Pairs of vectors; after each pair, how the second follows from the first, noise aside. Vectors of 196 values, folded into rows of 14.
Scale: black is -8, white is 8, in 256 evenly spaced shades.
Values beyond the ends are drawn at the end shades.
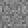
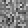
wrapped around, negated, scaled up.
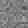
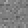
wrapped around, partly zeroed.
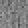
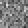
wrapped around, negated, scaled up.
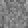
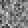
wrapped around, negated, scaled up.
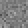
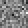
reversed, negated, scaled up.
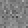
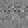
wrapped around, partly zeroed.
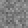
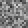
reversed, negated, scaled up.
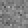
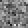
wrapped around, scaled up.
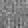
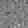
negated, partly zeroed.
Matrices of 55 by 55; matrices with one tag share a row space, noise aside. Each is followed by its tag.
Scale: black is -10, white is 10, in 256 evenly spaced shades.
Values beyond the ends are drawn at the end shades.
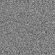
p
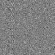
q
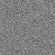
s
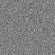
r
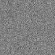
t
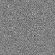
t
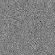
t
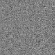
p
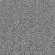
r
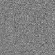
p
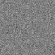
s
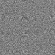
s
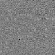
p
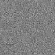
t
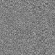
p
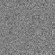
p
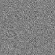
t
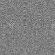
q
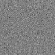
t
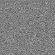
p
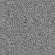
q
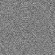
s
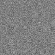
q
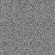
r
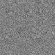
p
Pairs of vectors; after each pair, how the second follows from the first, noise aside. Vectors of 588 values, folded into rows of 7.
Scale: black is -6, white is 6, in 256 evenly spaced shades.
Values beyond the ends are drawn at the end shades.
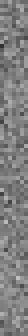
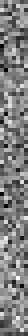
scaled up.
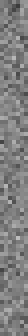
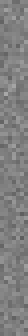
wrapped around, negated, shrunk.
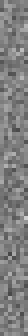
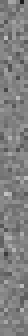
wrapped around, negated, partly zeroed.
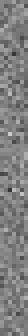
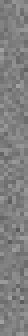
wrapped around, negated, shrunk.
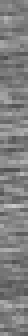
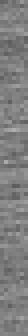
reversed, shrunk.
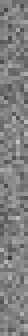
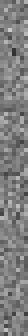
shuffled.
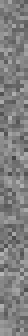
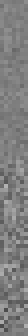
wrapped around, partly zeroed.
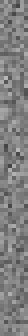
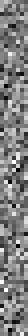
reversed, scaled up.
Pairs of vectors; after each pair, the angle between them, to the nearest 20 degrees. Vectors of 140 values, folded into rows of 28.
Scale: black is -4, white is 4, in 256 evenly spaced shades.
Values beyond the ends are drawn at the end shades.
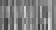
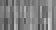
20 degrees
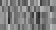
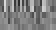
60 degrees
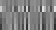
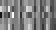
80 degrees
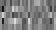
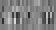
60 degrees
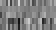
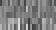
140 degrees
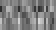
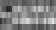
120 degrees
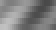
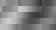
20 degrees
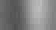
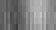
20 degrees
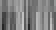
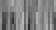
20 degrees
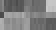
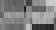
60 degrees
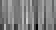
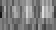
60 degrees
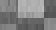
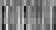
100 degrees
